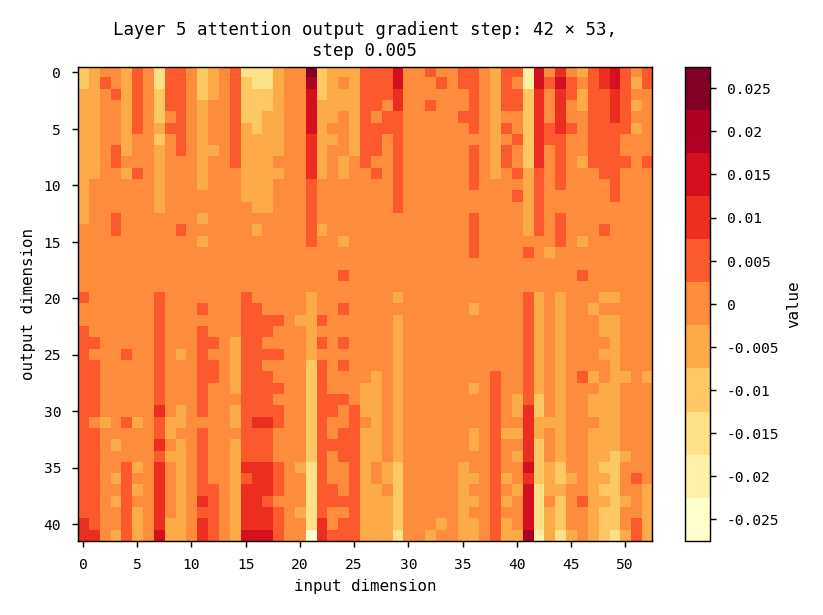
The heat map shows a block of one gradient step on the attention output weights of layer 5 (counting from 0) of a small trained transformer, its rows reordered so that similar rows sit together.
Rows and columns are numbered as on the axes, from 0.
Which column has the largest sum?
41
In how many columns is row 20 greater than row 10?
7
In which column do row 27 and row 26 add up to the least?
21
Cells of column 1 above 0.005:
1
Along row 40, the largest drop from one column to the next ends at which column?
42
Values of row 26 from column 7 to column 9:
0.005 0 0
